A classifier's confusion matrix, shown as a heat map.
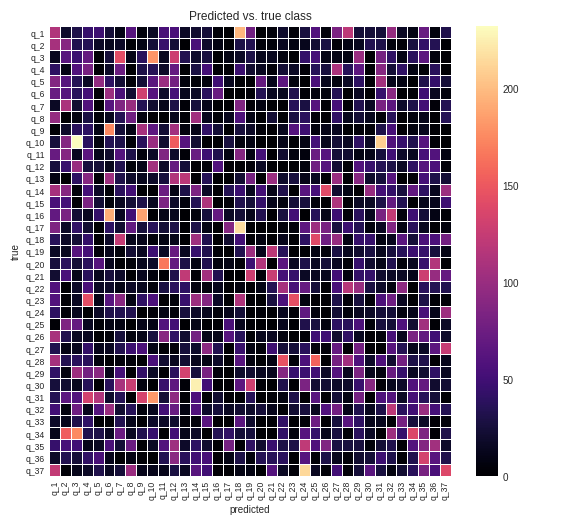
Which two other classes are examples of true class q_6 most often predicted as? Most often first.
q_9, q_32
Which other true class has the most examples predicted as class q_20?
q_5
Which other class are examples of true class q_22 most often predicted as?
q_28
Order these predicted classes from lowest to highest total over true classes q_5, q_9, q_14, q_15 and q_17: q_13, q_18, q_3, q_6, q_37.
q_13, q_3, q_37, q_6, q_18
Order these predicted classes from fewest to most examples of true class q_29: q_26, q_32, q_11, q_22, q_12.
q_11, q_26, q_12, q_32, q_22
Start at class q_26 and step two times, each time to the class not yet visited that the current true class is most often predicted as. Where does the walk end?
q_18
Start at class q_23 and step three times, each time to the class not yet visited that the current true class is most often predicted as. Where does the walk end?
q_37
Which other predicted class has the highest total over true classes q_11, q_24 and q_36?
q_35
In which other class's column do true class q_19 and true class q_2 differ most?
q_21
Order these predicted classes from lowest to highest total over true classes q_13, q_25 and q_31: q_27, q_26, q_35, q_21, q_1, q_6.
q_26, q_1, q_21, q_6, q_27, q_35
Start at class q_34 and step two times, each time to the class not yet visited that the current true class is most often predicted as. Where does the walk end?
q_10
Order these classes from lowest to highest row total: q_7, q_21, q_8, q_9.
q_8, q_9, q_7, q_21
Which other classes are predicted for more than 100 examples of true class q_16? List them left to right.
q_6, q_9, q_32
